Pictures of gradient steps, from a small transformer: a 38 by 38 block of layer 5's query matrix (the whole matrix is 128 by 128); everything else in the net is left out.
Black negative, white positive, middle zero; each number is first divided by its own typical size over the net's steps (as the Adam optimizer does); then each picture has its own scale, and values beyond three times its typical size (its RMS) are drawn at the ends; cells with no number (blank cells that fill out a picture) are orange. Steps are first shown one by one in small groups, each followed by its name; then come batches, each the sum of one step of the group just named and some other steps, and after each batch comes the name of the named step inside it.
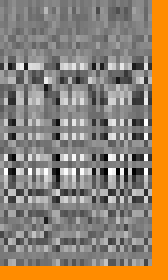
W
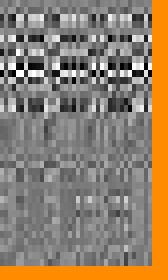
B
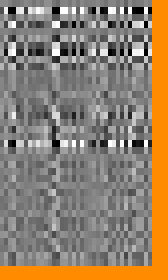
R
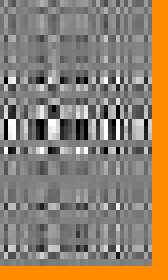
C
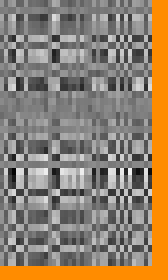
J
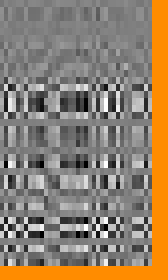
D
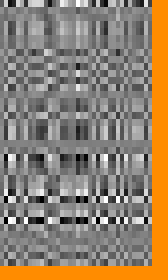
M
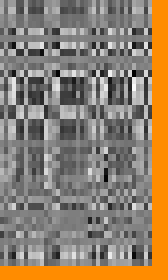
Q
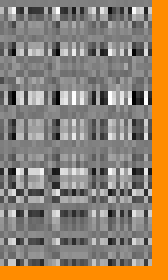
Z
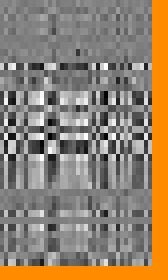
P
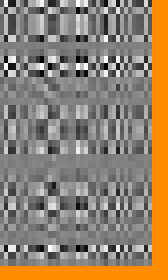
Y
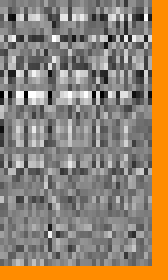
B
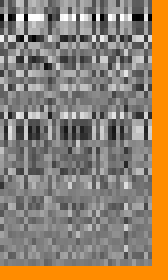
B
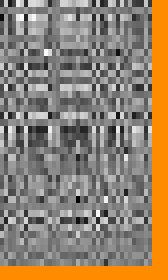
M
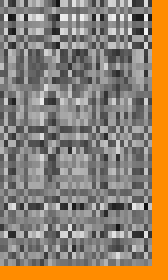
P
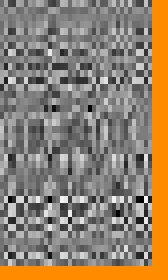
C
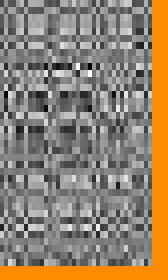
D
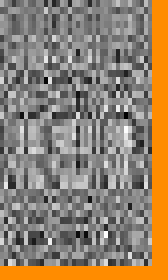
D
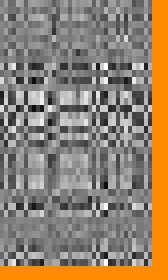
P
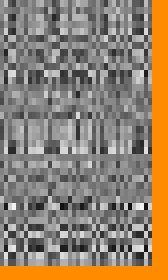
Y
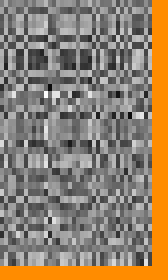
Q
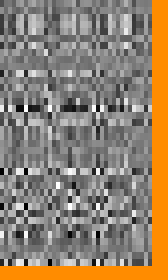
B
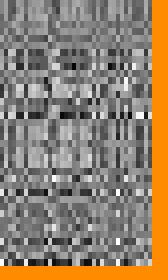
R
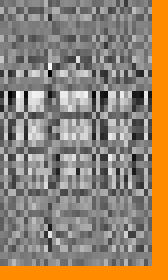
W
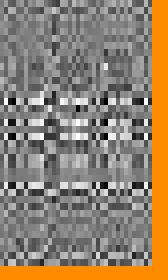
P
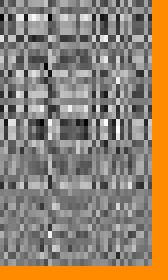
C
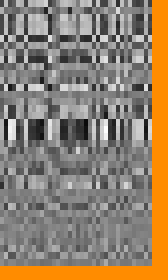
C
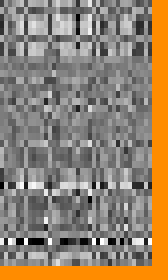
Z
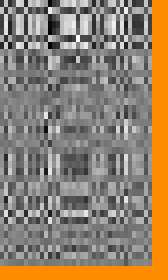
M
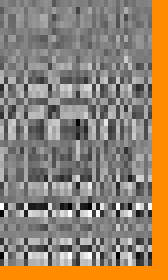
C
